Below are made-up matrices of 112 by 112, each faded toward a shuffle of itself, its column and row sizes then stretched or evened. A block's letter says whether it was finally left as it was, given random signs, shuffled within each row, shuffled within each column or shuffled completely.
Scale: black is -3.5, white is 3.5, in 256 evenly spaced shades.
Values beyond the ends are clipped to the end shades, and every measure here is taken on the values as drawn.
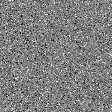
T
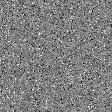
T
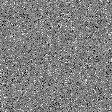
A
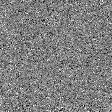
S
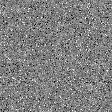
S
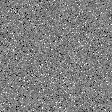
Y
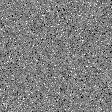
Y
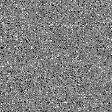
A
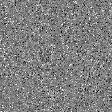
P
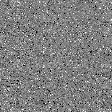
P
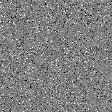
A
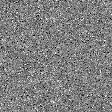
S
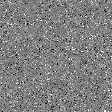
A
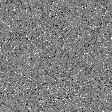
S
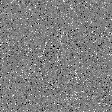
A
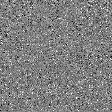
P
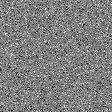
Y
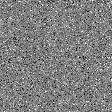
S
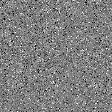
A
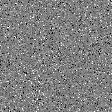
T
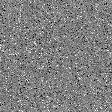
T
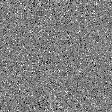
A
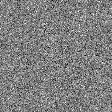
T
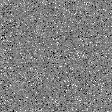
P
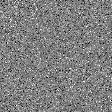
A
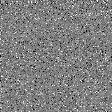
A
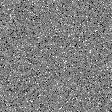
Y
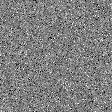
Y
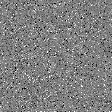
P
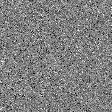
T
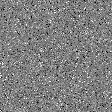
S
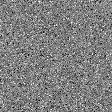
S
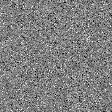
T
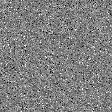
T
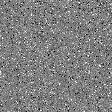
T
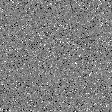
S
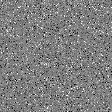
A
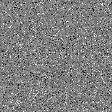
A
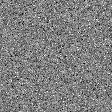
Y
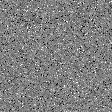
Y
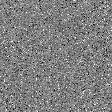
T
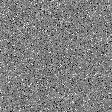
Y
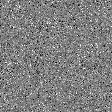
S
